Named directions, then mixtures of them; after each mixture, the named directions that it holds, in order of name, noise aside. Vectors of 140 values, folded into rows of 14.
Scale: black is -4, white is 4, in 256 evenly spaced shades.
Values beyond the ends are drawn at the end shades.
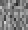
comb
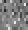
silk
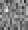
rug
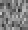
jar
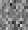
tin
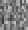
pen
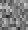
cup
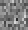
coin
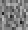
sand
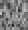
jar.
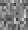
coin.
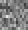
cup.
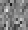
coin, rug, tin.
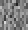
comb.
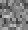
cup.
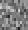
cup, jar, sand.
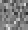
silk.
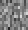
comb, rug, silk.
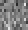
comb, jar, silk.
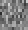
cup, jar, pen.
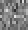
pen, rug.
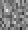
cup, pen, rug.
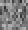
coin, jar, silk.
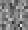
comb, jar, tin.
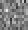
pen, rug.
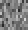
jar.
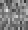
jar, rug.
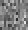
coin.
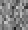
comb, tin.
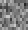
cup.
